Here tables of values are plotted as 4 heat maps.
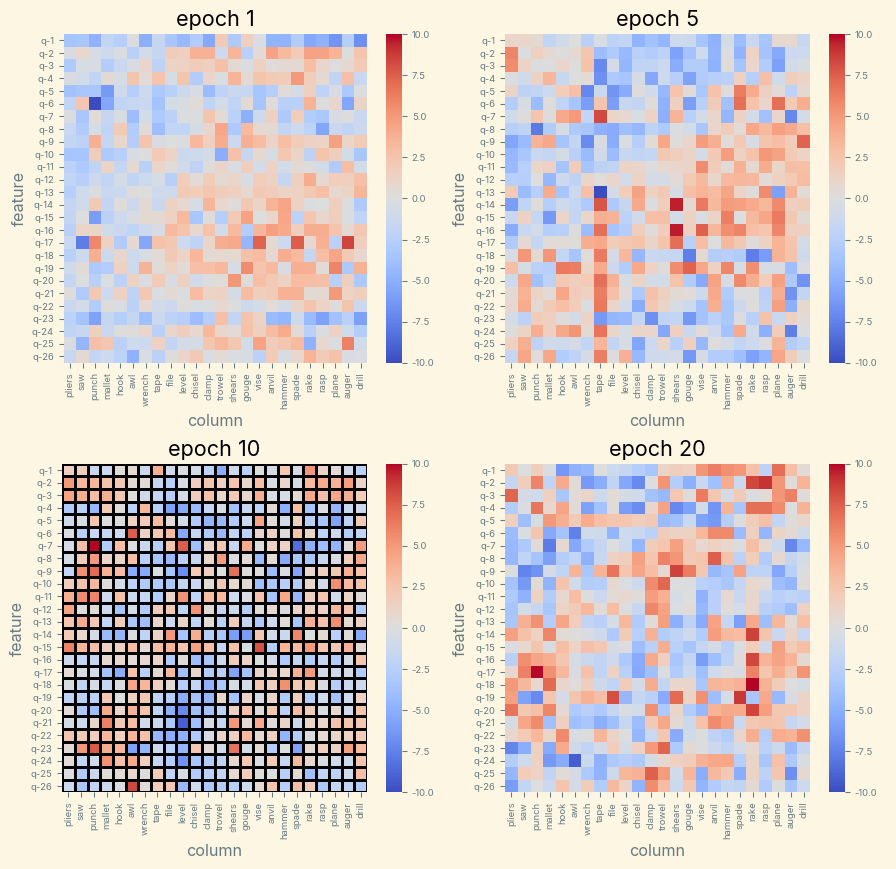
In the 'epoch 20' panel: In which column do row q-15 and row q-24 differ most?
awl
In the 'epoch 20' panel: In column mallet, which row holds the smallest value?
q-7
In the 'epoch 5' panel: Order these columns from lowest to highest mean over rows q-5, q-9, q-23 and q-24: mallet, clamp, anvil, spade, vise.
clamp, vise, anvil, mallet, spade
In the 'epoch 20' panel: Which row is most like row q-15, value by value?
q-22
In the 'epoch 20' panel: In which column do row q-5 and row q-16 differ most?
saw
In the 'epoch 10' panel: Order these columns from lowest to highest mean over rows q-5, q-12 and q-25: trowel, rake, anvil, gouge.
trowel, rake, gouge, anvil
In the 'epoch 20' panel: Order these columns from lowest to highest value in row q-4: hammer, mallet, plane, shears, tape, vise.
shears, tape, vise, mallet, hammer, plane
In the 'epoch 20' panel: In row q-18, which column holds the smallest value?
vise
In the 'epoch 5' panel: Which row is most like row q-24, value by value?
q-7
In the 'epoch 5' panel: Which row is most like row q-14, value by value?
q-16
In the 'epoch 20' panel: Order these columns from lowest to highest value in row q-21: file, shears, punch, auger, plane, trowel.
file, auger, shears, plane, trowel, punch
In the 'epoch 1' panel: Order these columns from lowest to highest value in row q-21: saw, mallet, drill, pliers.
saw, mallet, pliers, drill
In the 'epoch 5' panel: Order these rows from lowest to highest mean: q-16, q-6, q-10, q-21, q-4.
q-4, q-6, q-10, q-21, q-16
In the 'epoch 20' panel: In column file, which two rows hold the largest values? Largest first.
q-19, q-9
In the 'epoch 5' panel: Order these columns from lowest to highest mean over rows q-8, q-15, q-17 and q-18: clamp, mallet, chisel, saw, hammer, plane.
chisel, mallet, clamp, saw, hammer, plane
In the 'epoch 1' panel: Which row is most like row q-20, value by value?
q-4
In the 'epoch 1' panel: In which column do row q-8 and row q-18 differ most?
rasp
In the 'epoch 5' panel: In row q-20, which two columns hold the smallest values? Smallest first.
drill, vise
